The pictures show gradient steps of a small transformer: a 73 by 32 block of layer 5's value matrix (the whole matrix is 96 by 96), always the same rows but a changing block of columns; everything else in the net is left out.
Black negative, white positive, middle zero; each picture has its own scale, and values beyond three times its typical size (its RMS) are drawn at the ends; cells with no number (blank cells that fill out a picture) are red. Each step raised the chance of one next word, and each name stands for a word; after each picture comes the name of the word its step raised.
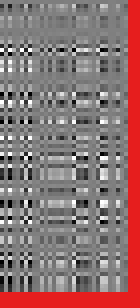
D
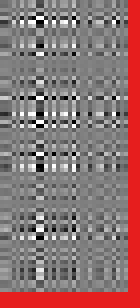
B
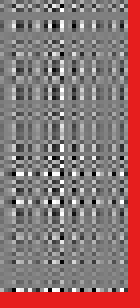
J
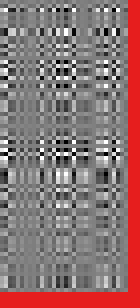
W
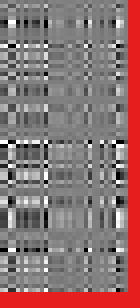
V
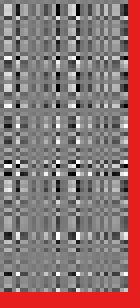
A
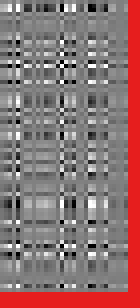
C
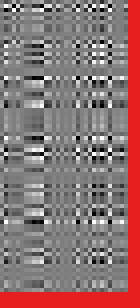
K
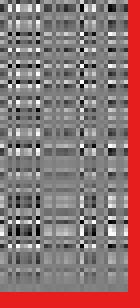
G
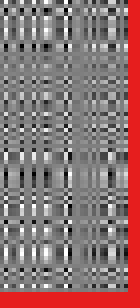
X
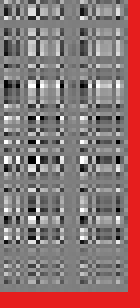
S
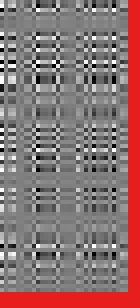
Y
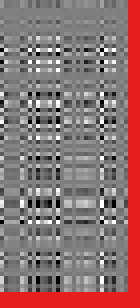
D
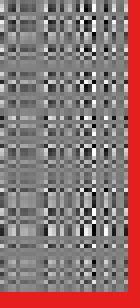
G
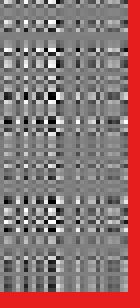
D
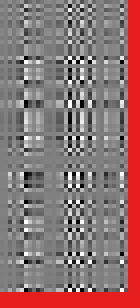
K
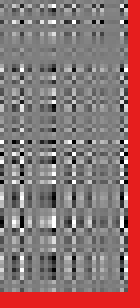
V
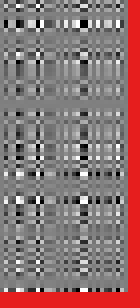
J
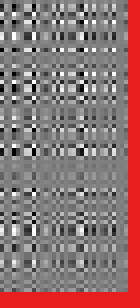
G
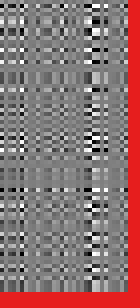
Y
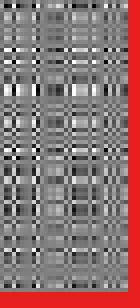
Y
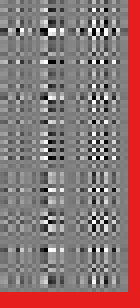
W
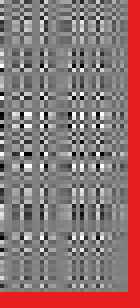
B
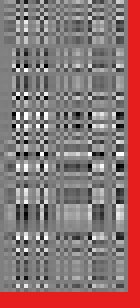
B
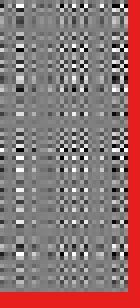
Y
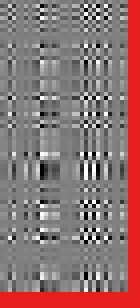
B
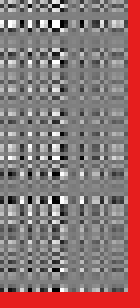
J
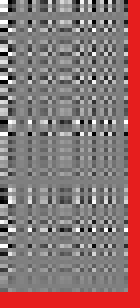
C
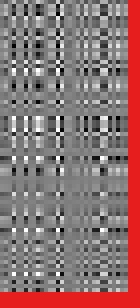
S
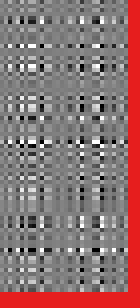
V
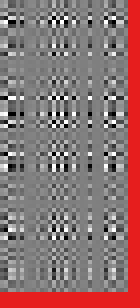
B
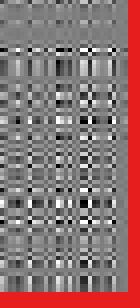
D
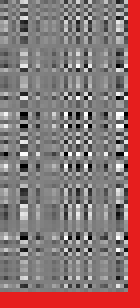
B
